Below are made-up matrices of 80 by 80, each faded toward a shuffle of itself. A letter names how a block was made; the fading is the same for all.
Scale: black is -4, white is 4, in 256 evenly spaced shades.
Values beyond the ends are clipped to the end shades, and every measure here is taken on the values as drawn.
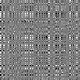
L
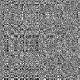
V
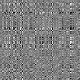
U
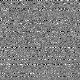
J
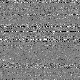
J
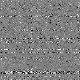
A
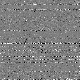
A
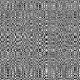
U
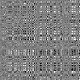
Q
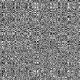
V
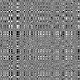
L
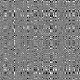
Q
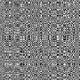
U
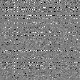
A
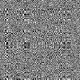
V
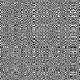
U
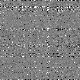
A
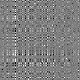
L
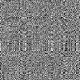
V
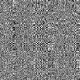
V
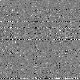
A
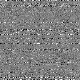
J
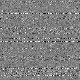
J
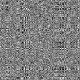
V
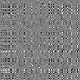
Q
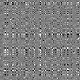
Q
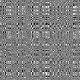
Q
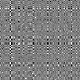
L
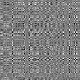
U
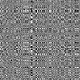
U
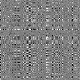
Q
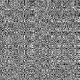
V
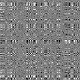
Q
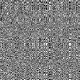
V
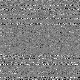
J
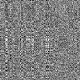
V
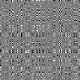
Q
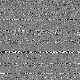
J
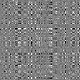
Q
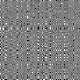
Q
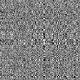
V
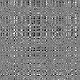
Q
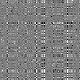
L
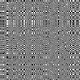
L
